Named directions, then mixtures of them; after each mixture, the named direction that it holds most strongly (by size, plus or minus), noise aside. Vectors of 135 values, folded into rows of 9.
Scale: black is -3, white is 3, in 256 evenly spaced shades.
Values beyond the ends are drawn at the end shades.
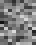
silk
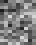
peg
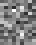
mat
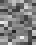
silk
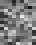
silk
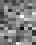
silk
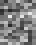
peg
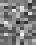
mat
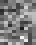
peg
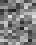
peg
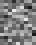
silk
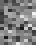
silk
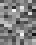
mat
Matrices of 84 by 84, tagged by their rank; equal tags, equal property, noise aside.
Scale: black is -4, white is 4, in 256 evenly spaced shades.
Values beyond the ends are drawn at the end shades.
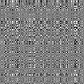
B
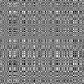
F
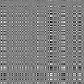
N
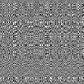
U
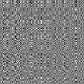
B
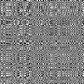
U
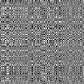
B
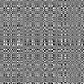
F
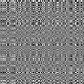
F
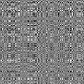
B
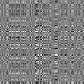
F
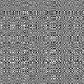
B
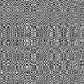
B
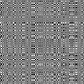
F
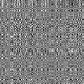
U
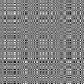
N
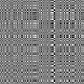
N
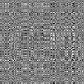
U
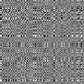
B
